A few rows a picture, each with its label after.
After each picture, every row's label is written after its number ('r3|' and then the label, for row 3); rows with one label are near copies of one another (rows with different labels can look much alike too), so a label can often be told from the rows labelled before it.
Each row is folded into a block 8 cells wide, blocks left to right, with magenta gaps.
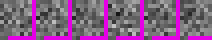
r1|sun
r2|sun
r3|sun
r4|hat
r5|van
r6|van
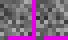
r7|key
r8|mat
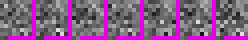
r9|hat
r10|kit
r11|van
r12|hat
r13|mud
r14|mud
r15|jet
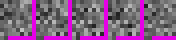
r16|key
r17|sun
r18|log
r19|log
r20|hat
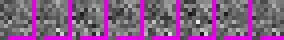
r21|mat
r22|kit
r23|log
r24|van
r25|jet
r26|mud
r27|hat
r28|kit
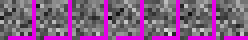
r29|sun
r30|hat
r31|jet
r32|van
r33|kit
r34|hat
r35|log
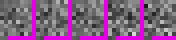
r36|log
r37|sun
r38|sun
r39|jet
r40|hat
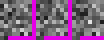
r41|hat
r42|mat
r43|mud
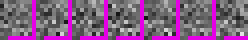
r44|hat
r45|mud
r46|sun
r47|hat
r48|kit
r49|hat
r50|jet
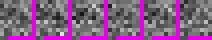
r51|jet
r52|jet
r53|van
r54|hat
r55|van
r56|mat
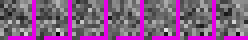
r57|jet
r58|kit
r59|mat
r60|sun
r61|kit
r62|log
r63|mud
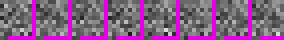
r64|hat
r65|jet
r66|mat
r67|log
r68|kit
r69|log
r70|sun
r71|jet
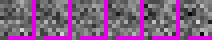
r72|kit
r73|jet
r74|log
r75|jet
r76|key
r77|mud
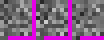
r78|mat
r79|mat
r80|hat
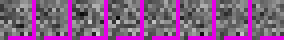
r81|log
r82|log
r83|mud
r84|mat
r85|mat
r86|log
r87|mud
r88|hat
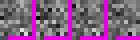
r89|kit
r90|log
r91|hat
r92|mud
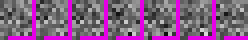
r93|sun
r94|mat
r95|mat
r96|mud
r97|log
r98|kit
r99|hat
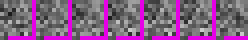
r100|log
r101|mat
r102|key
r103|key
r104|mat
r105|mat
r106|jet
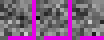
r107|jet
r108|van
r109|mud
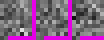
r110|kit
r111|sun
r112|van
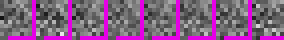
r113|van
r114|jet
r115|key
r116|sun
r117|key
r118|jet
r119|sun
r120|hat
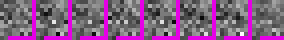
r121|mat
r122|mud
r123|mud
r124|sun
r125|mud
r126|jet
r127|jet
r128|kit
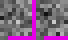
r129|sun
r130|mud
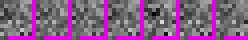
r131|key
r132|sun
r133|sun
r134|key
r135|mud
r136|key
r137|mud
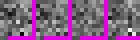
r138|mud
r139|key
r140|sun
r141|kit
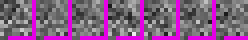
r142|mat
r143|mat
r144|key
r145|jet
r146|log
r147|mud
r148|hat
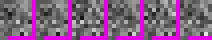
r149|mud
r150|mud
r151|mat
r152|jet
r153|sun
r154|jet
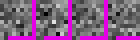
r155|log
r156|mud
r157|van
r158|hat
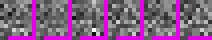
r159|hat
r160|hat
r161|kit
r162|mat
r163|jet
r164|mat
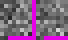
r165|mat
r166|kit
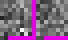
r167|kit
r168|mat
